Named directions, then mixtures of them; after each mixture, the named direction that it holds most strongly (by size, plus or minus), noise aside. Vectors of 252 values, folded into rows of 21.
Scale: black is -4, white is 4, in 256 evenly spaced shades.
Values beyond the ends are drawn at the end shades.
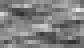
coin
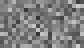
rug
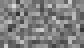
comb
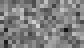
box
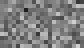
rug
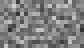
comb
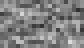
coin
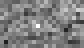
box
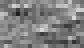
coin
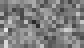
box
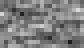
coin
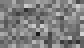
rug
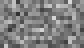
comb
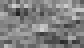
coin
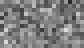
box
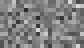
rug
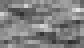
coin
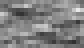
coin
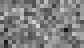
box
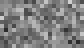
box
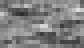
coin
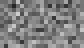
comb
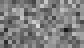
box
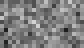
box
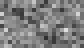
box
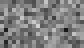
box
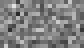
comb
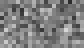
box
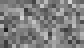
box
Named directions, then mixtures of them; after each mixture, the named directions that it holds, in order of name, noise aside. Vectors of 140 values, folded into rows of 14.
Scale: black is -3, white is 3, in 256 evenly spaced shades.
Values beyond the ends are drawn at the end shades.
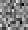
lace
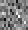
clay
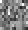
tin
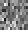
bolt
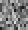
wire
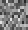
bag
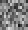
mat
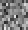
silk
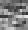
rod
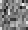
silk, tin.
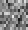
bag.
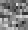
rod.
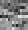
rod.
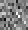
clay.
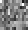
tin.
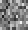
tin.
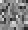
bolt, tin.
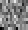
bag, wire.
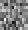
bolt, lace.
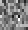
bag, tin.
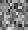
mat.
